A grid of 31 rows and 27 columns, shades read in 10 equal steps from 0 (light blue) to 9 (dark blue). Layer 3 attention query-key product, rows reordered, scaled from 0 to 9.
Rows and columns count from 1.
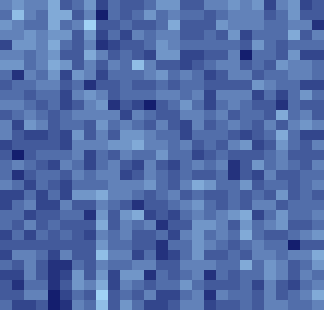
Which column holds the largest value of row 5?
9
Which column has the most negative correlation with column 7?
2
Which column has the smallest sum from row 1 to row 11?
5
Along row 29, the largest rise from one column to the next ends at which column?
10
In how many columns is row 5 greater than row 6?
8
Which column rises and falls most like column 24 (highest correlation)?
12
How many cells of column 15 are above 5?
15
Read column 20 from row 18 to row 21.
8 5 5 5
